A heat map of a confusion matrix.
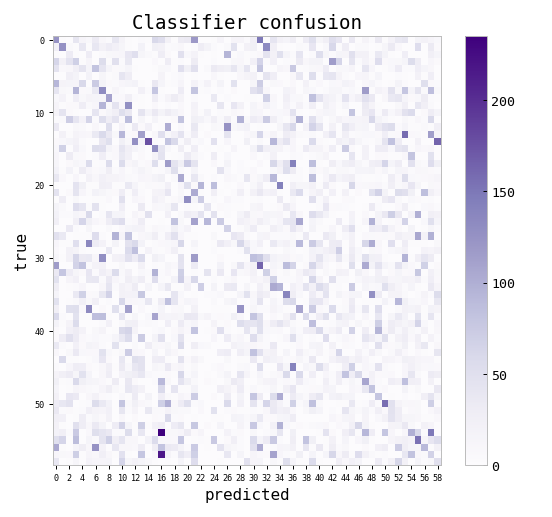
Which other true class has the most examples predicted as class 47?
7
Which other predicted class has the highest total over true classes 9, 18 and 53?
11
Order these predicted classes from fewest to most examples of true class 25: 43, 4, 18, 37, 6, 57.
6, 43, 57, 4, 18, 37
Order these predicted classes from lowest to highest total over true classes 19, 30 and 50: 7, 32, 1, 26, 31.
1, 26, 31, 32, 7
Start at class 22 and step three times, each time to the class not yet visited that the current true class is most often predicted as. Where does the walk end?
33
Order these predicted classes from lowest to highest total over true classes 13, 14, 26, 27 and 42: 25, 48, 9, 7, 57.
25, 48, 7, 9, 57
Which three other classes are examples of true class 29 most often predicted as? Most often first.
12, 43, 11
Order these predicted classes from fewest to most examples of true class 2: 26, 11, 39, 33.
39, 33, 11, 26
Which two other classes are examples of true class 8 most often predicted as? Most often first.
39, 32
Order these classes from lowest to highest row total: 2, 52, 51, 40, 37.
52, 51, 2, 40, 37
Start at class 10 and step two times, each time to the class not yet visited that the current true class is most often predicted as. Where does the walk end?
36
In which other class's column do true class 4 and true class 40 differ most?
49
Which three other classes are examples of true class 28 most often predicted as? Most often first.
5, 48, 37
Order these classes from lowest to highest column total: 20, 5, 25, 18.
25, 20, 18, 5
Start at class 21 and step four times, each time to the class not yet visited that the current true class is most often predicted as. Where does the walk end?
31
